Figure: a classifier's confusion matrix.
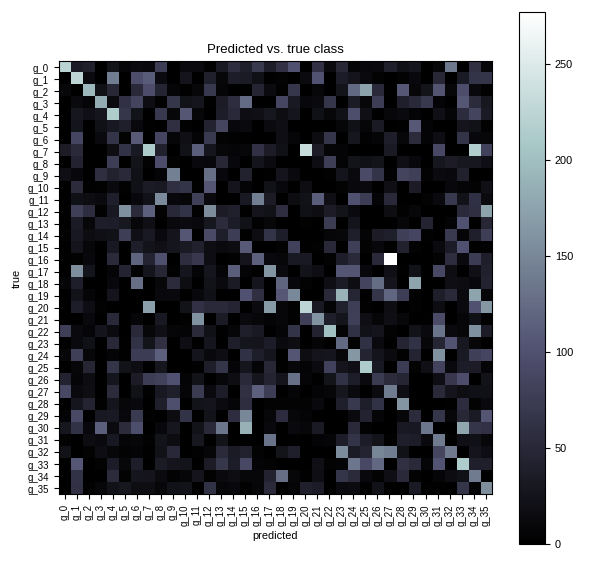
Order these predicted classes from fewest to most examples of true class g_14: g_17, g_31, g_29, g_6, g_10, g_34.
g_31, g_6, g_34, g_17, g_29, g_10
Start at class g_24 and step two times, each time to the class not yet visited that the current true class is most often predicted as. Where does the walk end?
g_17
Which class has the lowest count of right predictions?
g_5
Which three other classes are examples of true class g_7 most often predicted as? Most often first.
g_20, g_34, g_11
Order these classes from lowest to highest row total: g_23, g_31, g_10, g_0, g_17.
g_10, g_31, g_23, g_17, g_0
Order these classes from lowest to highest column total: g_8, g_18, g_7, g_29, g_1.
g_18, g_29, g_7, g_8, g_1
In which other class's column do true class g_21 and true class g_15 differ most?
g_11
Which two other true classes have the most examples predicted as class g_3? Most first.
g_30, g_9
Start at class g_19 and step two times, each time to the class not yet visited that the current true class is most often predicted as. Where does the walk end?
g_32
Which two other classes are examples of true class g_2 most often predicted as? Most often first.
g_25, g_24
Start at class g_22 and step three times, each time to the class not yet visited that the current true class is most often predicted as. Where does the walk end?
g_29
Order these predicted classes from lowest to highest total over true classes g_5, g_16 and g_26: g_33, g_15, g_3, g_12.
g_3, g_12, g_15, g_33
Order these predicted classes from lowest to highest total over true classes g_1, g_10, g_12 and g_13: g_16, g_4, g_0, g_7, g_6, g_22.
g_0, g_16, g_22, g_6, g_4, g_7
